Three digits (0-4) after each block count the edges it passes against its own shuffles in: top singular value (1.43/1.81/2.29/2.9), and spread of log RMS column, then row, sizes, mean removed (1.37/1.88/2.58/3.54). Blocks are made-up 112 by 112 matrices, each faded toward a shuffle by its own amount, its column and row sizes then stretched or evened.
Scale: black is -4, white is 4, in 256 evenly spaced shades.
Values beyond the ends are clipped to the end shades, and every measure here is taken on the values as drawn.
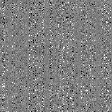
1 4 2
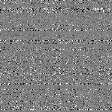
1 2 4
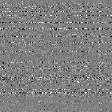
3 2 4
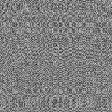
4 1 0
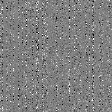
0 4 0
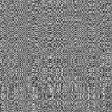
4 4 1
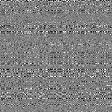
4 0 4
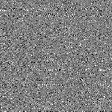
2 0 2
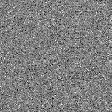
2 0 0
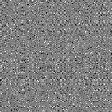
4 1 2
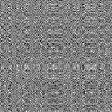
4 3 2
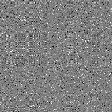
3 0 0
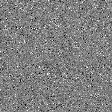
0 0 2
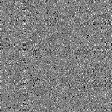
3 2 1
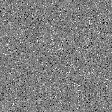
1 1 0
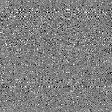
3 0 3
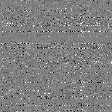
1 1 4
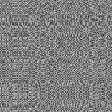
4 1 1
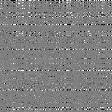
4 1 4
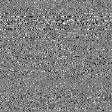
1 0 4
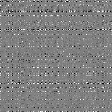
4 2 4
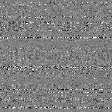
3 0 4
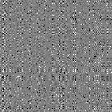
4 3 2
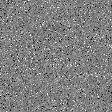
0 0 1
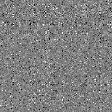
2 2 2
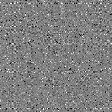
3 0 2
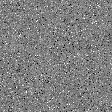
1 0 0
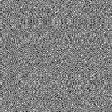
4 0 0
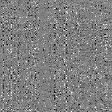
3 3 1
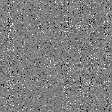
1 3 1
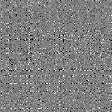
3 2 3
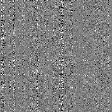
1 4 2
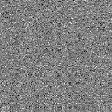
3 0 2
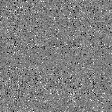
1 2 2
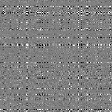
4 3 4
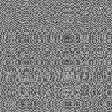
4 0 0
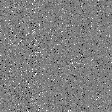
0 2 0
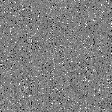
1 2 0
